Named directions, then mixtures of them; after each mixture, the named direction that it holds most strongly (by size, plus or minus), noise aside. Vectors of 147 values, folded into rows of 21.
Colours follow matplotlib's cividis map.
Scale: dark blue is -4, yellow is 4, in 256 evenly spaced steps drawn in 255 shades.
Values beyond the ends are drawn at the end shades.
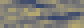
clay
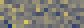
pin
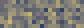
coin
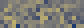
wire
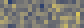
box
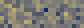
pin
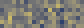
coin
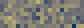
wire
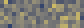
box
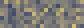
coin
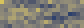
clay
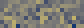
wire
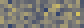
box
